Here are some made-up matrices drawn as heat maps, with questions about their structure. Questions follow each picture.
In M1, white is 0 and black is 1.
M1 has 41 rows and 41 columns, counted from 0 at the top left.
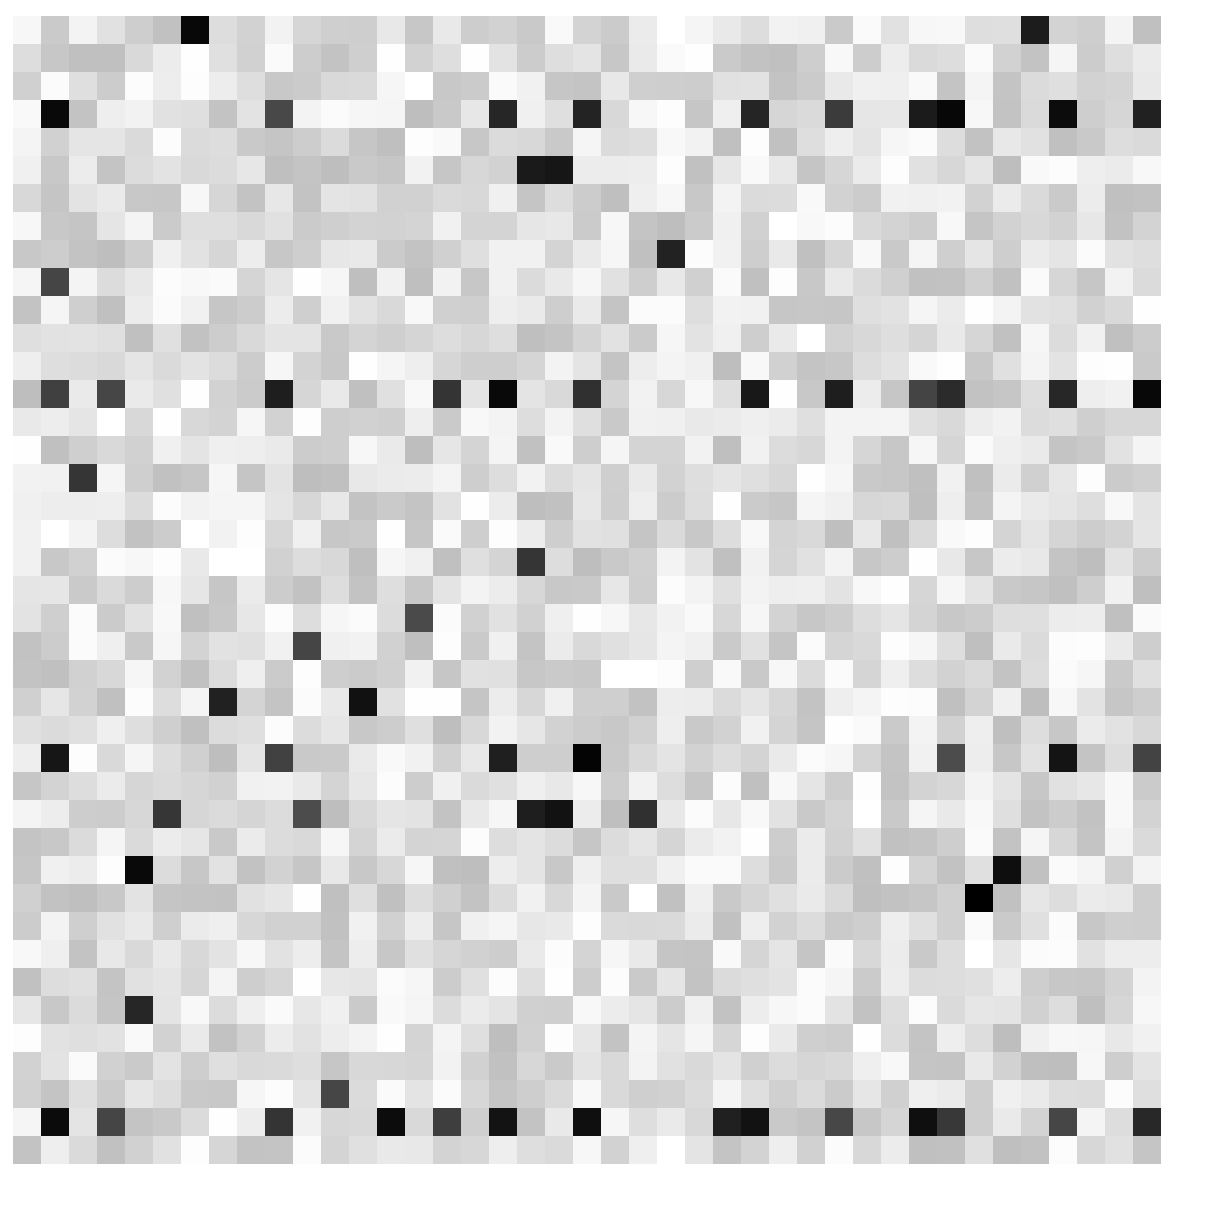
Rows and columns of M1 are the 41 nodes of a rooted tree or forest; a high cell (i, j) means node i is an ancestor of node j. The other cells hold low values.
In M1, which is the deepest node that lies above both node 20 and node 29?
3
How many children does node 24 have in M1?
2
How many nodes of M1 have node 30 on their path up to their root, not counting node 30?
2
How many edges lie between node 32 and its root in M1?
3
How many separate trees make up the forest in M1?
11
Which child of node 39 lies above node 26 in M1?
13
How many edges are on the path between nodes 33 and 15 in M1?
4
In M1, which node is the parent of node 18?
19
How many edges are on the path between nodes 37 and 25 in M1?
5
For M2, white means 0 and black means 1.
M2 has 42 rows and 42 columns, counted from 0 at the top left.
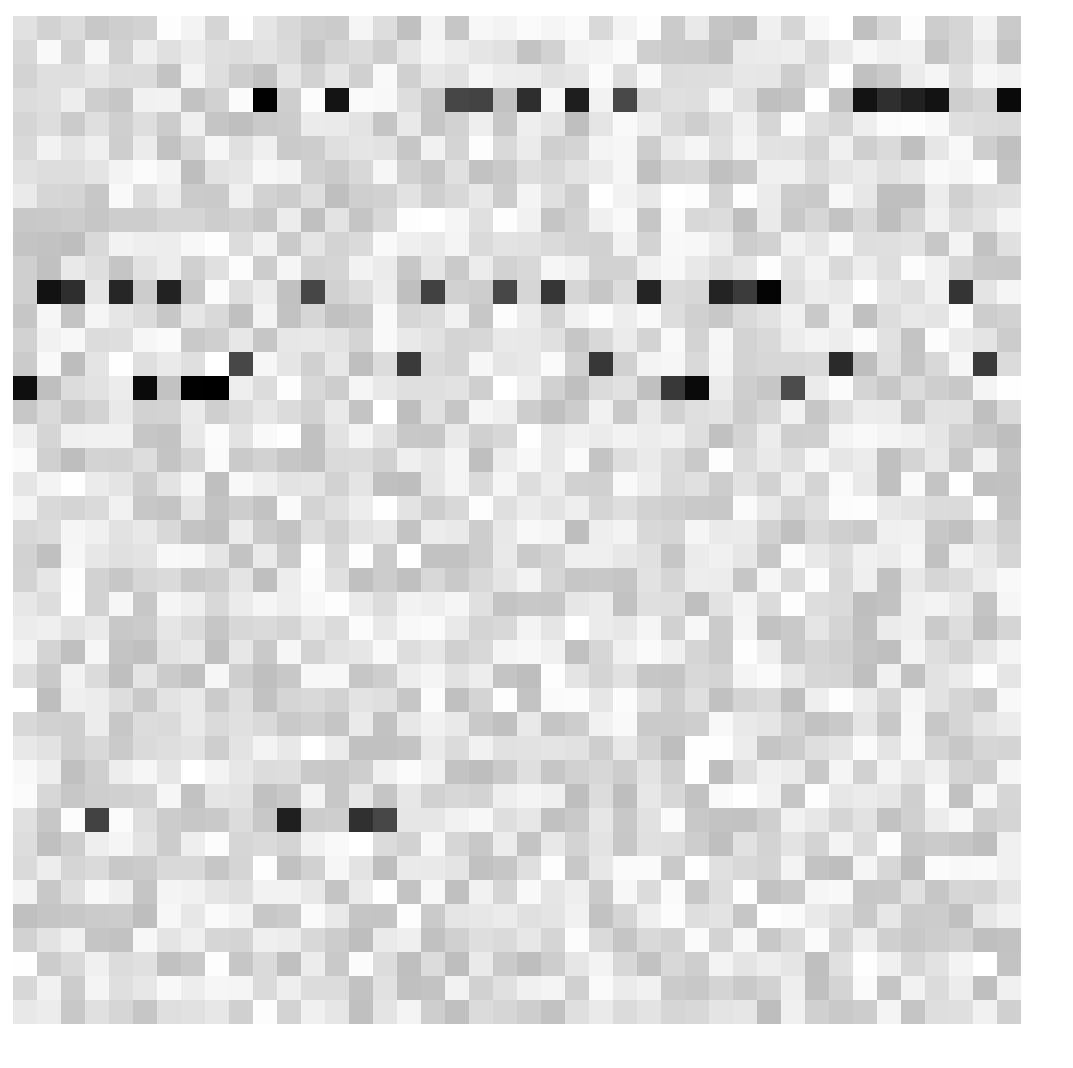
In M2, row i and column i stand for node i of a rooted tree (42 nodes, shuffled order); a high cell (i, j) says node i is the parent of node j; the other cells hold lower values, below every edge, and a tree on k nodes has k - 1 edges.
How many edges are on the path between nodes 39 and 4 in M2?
2
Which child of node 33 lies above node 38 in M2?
3
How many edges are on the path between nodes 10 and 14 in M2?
3
